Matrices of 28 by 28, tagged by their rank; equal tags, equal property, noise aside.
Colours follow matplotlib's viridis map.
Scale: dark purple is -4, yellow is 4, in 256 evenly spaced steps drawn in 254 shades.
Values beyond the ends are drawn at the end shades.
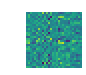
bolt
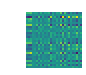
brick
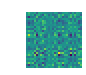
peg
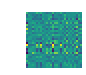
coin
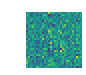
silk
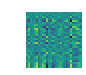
coin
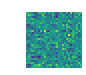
silk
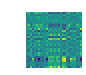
coin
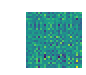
bolt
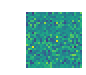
silk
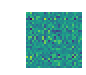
bolt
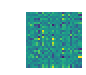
peg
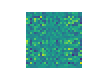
peg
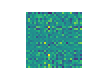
bolt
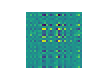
brick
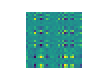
brick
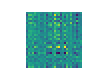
coin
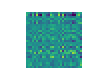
coin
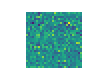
silk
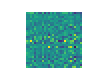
bolt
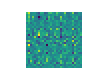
bolt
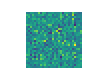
silk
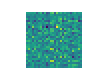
bolt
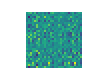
bolt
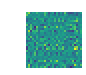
bolt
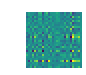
coin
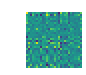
peg
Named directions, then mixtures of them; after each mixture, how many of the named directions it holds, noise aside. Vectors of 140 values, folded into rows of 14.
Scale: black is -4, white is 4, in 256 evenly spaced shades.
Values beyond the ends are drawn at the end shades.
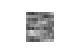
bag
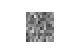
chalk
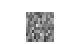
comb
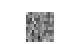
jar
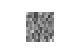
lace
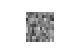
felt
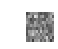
four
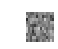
one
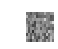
two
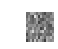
one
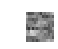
one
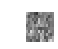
three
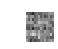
three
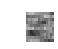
one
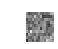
four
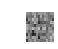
four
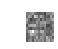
three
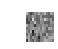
two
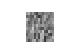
three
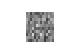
one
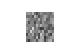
three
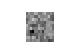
four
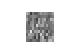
four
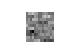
three
